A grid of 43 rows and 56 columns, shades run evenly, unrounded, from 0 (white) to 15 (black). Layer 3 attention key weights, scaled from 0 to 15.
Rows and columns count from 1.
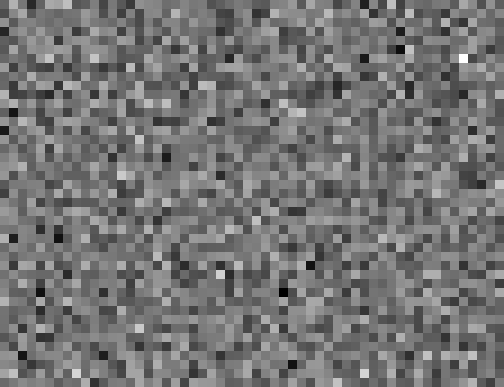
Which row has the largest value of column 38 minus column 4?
9
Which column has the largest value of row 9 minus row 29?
50
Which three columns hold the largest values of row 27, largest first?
7, 2, 39
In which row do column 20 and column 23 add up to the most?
6
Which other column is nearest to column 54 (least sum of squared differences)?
27
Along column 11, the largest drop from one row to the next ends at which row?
12
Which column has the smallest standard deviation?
42
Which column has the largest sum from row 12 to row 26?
25
